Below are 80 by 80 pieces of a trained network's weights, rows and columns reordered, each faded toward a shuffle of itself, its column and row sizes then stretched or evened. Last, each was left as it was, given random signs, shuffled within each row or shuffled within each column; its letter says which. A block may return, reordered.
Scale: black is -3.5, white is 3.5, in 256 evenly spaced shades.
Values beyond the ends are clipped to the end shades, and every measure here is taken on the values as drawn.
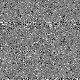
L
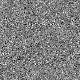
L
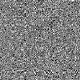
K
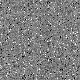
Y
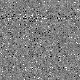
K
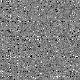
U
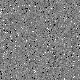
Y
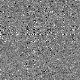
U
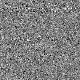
L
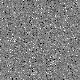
Y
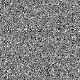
U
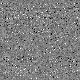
L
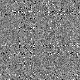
U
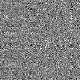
K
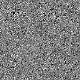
U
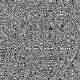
K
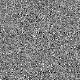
U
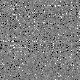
U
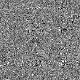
U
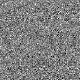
K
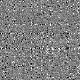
K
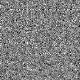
U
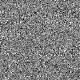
L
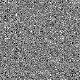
U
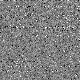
L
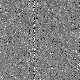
Y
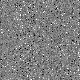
Y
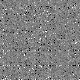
K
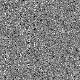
Y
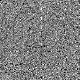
U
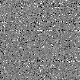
U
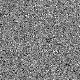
L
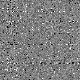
U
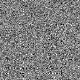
U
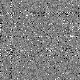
U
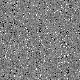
Y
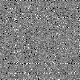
K
